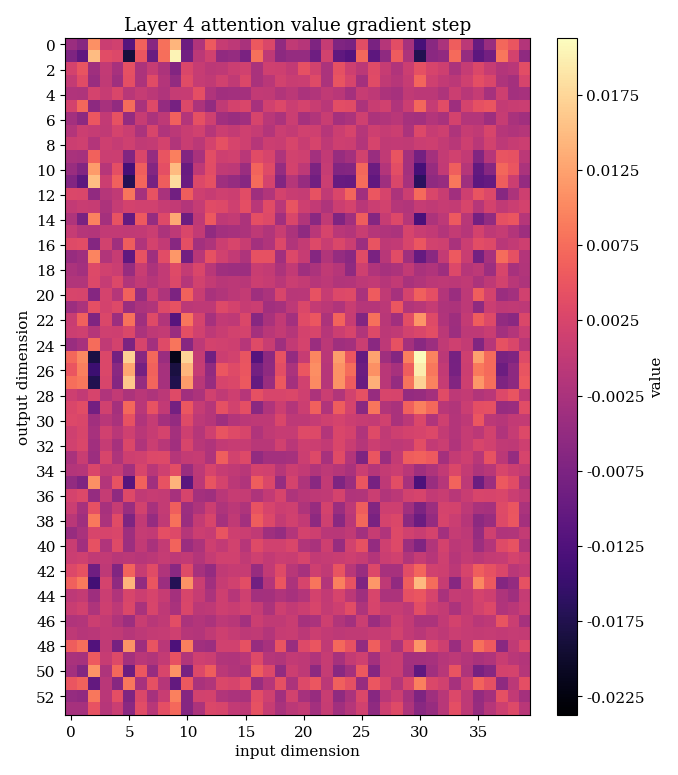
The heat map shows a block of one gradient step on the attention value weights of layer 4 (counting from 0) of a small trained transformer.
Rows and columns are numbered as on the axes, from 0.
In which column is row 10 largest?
9
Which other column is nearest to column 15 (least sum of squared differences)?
39
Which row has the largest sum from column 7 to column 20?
13
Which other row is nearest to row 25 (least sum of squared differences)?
27
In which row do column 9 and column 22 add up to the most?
1
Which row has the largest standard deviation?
25
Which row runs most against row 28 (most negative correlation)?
44
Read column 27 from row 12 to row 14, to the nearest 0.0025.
0.0025 0.0025 0
